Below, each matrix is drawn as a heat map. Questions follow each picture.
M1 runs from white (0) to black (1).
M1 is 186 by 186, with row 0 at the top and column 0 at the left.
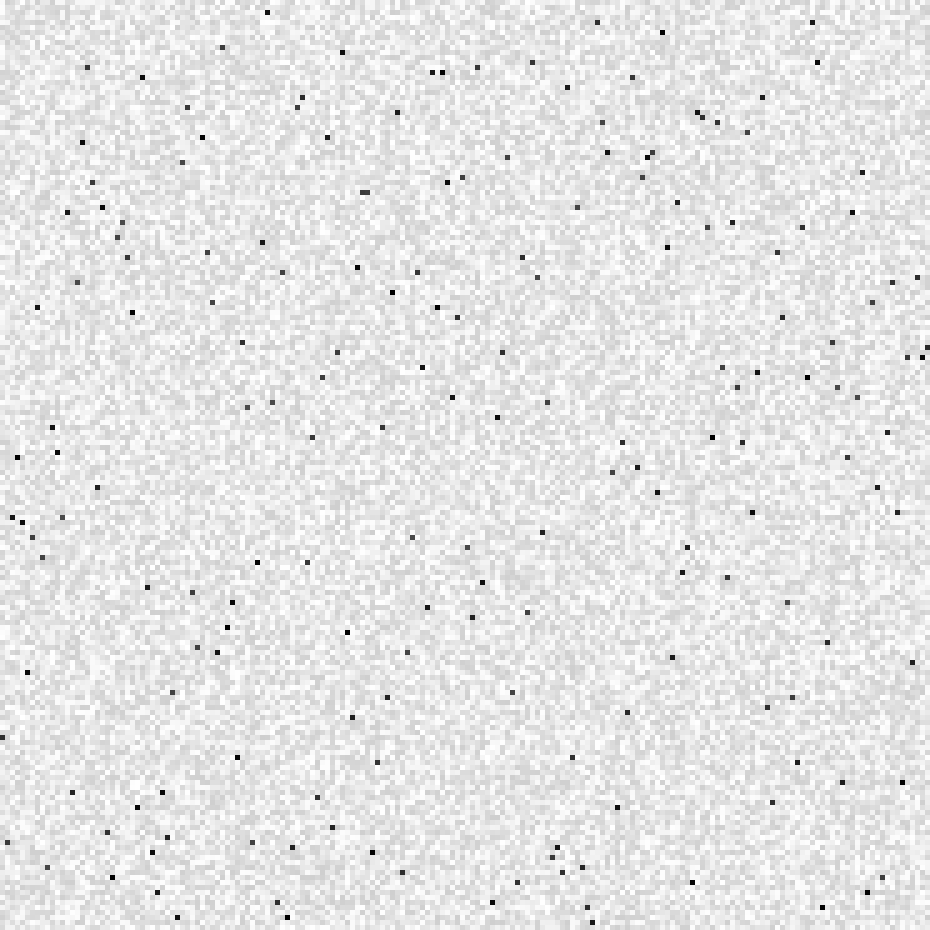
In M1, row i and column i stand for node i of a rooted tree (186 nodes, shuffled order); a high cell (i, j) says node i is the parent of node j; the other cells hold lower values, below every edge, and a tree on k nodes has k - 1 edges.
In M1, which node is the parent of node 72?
38
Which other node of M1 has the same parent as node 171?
90
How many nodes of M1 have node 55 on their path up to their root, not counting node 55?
12
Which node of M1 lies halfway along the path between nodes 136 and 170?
151
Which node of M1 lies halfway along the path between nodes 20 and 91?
168
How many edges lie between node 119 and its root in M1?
8
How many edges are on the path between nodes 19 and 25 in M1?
5
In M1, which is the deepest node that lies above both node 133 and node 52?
30
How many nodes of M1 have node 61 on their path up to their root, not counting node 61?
12
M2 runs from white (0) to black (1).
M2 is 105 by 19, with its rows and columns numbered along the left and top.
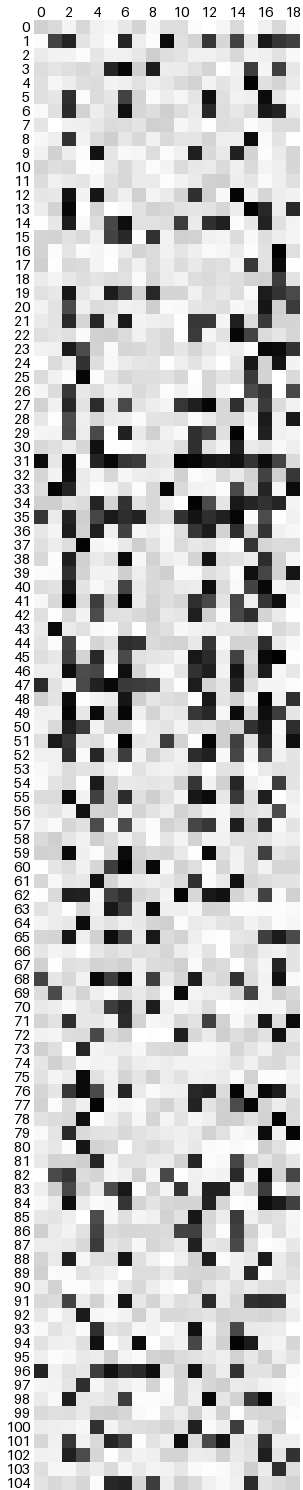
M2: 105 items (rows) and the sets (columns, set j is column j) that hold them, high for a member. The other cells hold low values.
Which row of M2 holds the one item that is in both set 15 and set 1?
69
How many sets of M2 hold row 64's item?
1
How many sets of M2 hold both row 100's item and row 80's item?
0
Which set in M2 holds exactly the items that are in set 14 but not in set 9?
11
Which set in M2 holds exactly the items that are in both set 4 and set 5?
0
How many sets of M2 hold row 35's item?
12
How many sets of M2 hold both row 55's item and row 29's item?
7
